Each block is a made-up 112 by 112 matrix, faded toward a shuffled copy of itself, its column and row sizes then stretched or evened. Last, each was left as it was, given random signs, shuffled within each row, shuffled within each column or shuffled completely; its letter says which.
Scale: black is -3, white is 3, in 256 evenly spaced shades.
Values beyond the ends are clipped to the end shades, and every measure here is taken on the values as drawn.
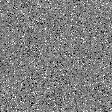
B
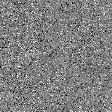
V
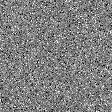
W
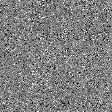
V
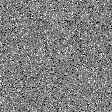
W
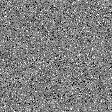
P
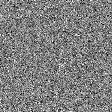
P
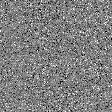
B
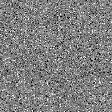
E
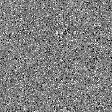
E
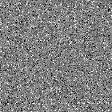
V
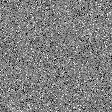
W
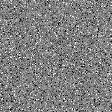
E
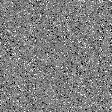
B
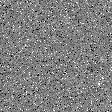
W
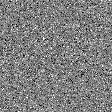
P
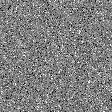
W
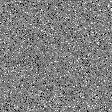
P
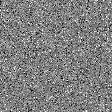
B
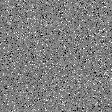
B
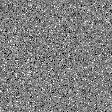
V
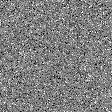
W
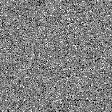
V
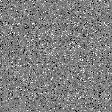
E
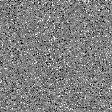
E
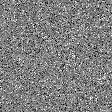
W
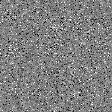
E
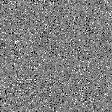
E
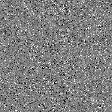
E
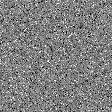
W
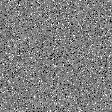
B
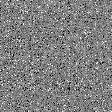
E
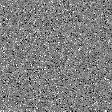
V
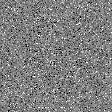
V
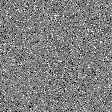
W
